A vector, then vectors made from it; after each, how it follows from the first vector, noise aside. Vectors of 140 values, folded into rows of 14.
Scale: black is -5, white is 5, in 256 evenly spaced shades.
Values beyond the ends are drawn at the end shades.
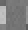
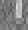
wrapped around.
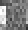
scaled up.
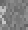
partly zeroed.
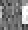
reversed, scaled up.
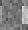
reversed.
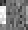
scaled up.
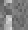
wrapped around.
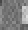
reversed.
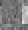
reversed.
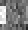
scaled up.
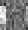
scaled up.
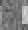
reversed.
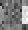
reversed, scaled up.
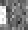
scaled up.
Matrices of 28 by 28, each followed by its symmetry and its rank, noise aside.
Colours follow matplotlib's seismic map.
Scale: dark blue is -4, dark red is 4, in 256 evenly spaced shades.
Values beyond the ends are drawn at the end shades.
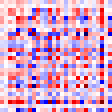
symmetric, rank two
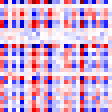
no symmetry, rank one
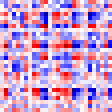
no symmetry, rank two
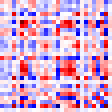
symmetric, rank two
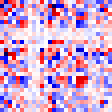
symmetric, rank three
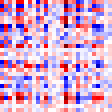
no symmetry, rank two
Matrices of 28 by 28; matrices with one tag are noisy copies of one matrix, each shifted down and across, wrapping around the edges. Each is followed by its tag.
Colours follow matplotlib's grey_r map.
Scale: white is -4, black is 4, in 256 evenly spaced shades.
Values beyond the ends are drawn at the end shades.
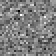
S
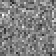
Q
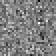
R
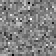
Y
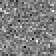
Y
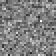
S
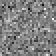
S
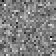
S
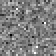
S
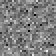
Y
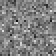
Y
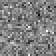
Q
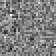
R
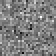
Y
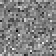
S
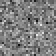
Q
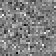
Y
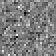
S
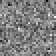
Q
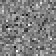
S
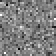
Q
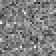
Y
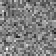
Q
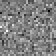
Q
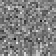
S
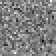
Q
